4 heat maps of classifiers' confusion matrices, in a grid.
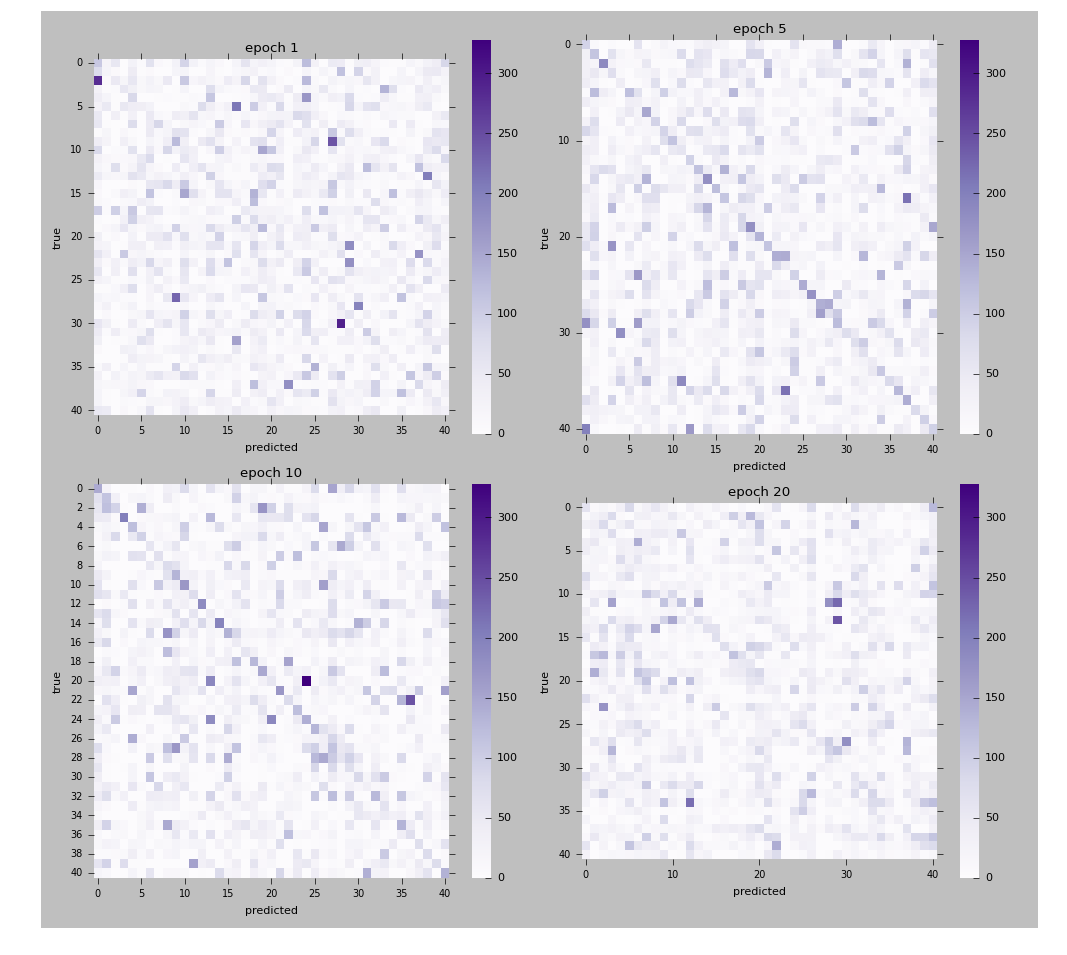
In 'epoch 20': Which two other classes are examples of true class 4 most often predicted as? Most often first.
6, 16
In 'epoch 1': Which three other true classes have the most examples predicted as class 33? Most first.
3, 19, 9
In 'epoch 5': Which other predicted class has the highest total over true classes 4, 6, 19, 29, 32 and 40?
0
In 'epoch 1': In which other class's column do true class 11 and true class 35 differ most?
25
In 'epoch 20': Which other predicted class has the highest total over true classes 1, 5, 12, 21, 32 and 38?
7
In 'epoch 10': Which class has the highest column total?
27
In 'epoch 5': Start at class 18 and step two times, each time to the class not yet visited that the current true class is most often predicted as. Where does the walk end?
7
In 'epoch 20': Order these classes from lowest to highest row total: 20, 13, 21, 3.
3, 21, 20, 13
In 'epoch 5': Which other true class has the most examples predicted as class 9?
5
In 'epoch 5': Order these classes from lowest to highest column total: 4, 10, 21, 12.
21, 4, 12, 10
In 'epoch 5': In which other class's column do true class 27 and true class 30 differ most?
4
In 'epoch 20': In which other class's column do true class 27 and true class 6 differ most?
30
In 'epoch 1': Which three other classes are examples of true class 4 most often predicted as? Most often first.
24, 13, 29
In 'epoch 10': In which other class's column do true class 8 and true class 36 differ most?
22
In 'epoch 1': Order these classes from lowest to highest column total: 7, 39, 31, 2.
2, 7, 31, 39
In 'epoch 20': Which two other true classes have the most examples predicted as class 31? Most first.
2, 23
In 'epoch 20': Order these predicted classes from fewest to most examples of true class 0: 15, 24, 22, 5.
24, 15, 22, 5
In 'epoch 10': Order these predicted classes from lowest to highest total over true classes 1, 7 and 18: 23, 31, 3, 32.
3, 31, 32, 23
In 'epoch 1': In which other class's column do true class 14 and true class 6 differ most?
27
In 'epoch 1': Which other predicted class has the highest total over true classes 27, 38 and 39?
9
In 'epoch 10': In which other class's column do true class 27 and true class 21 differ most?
40
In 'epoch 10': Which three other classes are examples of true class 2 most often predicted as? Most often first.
19, 5, 1
